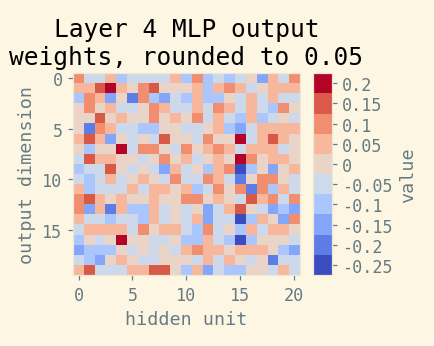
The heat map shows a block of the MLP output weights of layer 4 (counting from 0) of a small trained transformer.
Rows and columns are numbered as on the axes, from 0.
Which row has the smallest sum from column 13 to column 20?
16
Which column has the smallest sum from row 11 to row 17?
3
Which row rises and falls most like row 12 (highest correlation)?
14
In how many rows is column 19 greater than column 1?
7
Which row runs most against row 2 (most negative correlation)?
11
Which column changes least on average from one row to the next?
9
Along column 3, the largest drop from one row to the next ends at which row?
2
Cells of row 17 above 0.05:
1
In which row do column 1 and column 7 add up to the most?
19
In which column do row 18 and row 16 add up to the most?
4
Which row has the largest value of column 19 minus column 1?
5
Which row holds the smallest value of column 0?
17
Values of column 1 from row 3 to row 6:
0.1 0 -0.2 0.15
